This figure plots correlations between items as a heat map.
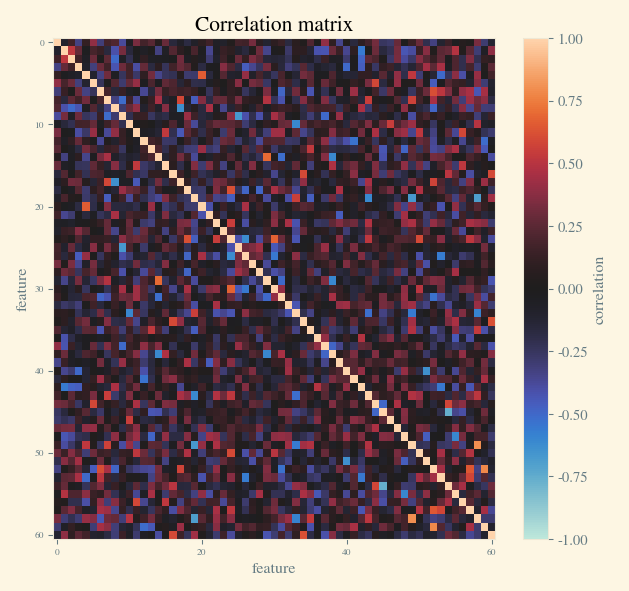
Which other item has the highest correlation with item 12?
37
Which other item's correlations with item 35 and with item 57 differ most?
52
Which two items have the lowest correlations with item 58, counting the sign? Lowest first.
19, 33
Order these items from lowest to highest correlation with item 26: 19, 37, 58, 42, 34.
34, 58, 19, 37, 42
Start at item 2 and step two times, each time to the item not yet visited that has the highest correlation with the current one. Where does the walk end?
55
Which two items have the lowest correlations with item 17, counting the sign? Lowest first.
8, 11
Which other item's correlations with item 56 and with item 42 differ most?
53
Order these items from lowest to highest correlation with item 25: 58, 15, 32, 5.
58, 32, 15, 5
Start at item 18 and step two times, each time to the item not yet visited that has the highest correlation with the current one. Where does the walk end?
30
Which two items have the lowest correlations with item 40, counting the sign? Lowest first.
51, 3
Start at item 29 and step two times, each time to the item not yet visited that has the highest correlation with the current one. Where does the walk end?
7
